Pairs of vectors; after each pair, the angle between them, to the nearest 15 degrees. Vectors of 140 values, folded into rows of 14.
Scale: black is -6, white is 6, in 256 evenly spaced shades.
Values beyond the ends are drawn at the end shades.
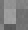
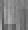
45 degrees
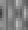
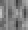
165 degrees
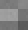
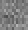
105 degrees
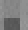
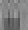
30 degrees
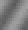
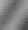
30 degrees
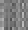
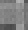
75 degrees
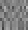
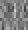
45 degrees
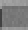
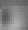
105 degrees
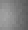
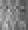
45 degrees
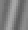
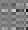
90 degrees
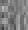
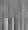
75 degrees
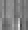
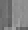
90 degrees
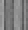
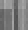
120 degrees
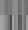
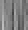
75 degrees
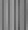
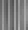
165 degrees
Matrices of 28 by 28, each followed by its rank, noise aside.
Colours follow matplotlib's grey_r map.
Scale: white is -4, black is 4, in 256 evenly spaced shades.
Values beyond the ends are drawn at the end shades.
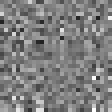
five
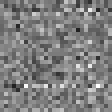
five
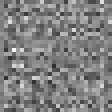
six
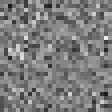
seven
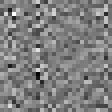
four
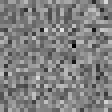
six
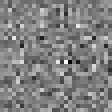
four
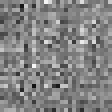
five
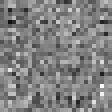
four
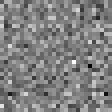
seven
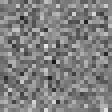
seven
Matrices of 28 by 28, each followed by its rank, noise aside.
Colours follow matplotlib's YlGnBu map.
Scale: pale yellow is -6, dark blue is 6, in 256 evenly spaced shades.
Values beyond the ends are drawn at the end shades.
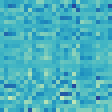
four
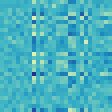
one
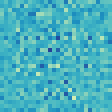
five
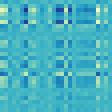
one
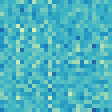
four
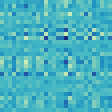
two
